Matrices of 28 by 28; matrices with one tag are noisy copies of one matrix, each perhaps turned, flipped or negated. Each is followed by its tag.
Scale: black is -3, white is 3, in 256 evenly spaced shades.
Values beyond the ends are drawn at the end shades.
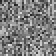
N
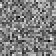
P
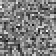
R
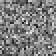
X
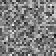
X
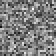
X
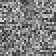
N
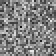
P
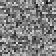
R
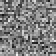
R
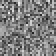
N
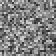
X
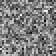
X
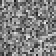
R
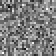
R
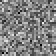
P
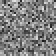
P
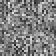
N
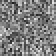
N
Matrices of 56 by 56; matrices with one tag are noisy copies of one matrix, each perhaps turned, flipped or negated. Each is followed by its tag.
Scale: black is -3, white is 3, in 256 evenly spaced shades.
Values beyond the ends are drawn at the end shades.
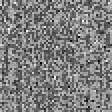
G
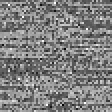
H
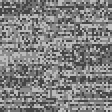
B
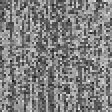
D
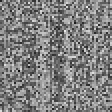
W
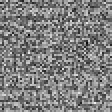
G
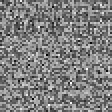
G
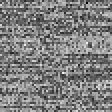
H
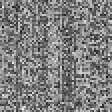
W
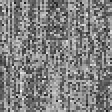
B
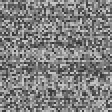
W
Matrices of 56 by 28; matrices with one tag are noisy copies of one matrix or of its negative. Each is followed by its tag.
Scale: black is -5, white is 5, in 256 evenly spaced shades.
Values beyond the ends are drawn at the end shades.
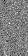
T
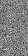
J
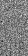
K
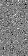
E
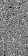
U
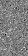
J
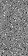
J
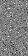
J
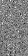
K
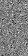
E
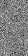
T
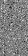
U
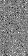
T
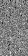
K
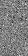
E
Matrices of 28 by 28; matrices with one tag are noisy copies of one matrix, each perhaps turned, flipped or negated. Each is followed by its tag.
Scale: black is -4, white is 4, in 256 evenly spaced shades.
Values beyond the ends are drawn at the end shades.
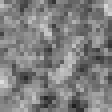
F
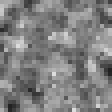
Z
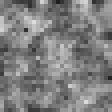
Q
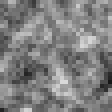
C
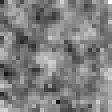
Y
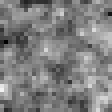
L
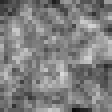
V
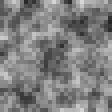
Q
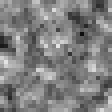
Z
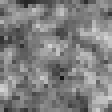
L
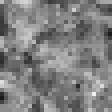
Q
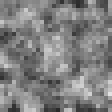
Q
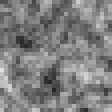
C
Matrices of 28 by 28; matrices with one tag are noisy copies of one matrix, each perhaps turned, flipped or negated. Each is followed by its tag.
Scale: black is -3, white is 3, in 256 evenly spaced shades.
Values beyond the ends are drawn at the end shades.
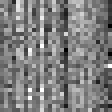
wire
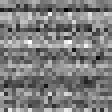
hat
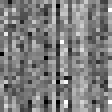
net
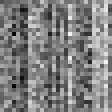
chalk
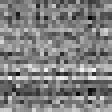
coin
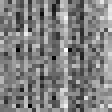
wire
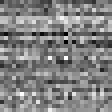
coin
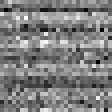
hat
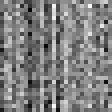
net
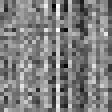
net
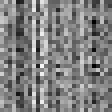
coin
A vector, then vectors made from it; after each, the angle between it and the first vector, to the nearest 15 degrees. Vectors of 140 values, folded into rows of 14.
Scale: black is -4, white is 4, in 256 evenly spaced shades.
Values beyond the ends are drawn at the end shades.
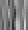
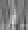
150 degrees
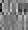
75 degrees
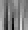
75 degrees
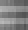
105 degrees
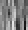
165 degrees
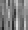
30 degrees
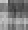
75 degrees
